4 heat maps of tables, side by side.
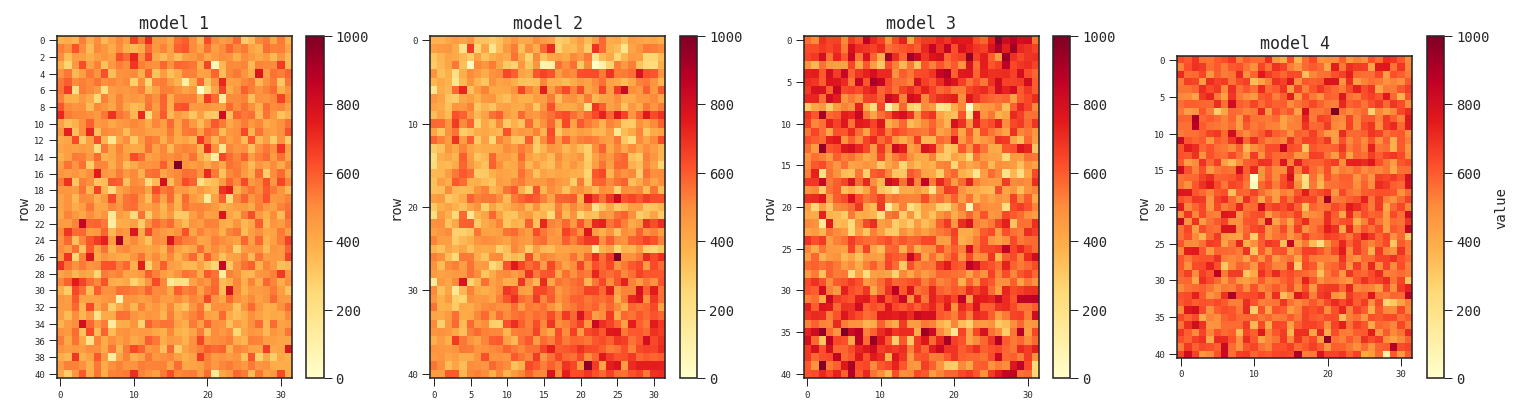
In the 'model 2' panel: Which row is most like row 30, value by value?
4
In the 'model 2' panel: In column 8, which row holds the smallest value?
1
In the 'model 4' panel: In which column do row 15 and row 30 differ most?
8
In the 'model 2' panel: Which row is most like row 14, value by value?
15
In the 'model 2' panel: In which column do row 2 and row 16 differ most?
22
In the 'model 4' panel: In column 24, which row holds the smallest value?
22
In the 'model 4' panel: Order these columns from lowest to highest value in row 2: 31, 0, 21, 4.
4, 31, 21, 0
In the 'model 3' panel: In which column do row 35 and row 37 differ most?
20
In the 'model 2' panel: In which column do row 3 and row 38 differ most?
23
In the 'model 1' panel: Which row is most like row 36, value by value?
39
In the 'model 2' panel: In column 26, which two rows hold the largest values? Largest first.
6, 29
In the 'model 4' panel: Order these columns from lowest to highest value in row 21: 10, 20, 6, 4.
4, 10, 20, 6
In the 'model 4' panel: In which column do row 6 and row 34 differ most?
10
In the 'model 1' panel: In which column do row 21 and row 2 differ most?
10
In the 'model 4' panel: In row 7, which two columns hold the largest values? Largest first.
21, 17
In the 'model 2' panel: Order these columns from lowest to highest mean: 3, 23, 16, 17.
3, 17, 16, 23
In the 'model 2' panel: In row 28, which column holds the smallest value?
7
